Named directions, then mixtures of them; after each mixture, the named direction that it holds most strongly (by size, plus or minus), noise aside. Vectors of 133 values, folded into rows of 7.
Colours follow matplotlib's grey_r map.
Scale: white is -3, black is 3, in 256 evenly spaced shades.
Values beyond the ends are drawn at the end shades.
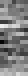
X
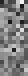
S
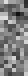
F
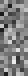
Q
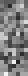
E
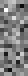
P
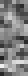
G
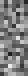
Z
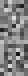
P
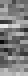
X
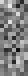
S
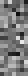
Z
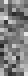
F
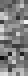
E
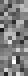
Q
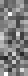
E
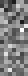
P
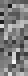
Q
